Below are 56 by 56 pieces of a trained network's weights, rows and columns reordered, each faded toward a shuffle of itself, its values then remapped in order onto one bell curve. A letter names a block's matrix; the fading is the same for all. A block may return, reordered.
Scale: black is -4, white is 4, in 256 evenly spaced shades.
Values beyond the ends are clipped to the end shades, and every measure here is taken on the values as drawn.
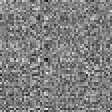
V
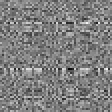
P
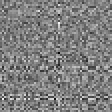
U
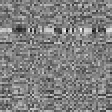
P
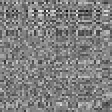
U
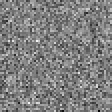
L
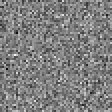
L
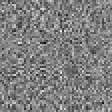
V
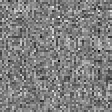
V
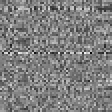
P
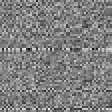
P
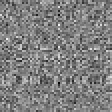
P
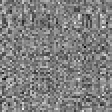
V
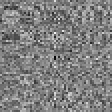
P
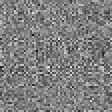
P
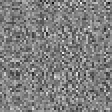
V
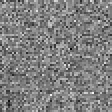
L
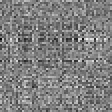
U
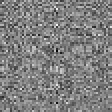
P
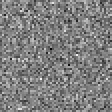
L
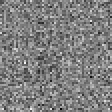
L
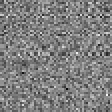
P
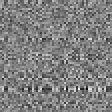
U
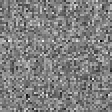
L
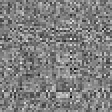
P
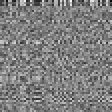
U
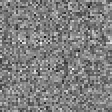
L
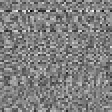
P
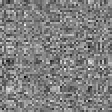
V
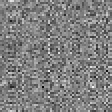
V
